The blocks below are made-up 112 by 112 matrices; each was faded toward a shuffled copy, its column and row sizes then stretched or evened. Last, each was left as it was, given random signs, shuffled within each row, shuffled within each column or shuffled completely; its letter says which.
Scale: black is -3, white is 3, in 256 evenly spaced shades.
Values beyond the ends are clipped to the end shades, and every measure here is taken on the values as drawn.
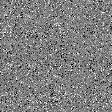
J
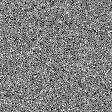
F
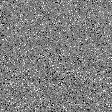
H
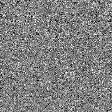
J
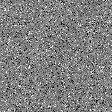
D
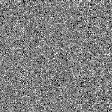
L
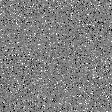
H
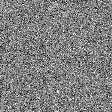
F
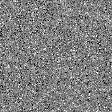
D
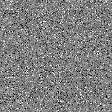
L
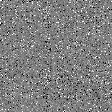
L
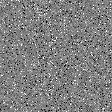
D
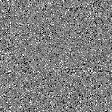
L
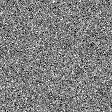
F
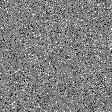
F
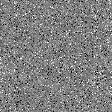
D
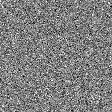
F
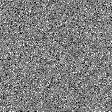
H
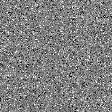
J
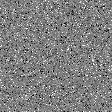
H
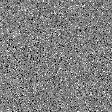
D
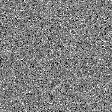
J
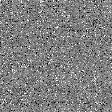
L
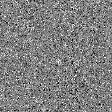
J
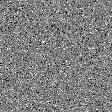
F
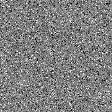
D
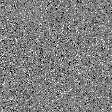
J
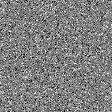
D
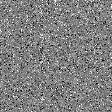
J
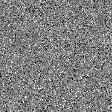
D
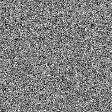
J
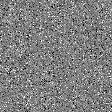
D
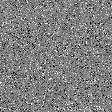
H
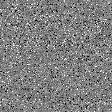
H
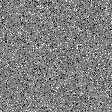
F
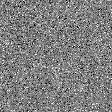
H
